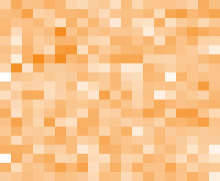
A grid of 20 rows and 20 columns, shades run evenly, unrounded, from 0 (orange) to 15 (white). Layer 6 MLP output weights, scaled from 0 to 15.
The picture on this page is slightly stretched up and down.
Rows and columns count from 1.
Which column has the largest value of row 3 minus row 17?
11
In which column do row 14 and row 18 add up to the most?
1
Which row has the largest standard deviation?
7
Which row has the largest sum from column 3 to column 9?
10
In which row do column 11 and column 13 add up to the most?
3
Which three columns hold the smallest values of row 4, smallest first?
6, 18, 19
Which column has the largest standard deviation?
2
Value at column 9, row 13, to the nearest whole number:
5
